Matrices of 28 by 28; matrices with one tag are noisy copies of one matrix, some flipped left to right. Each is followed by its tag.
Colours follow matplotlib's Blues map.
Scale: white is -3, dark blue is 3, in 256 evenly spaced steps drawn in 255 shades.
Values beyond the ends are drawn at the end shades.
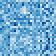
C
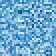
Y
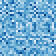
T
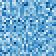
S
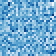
S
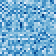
T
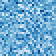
Y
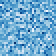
Y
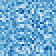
Y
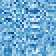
Y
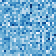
C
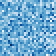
S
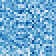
Y
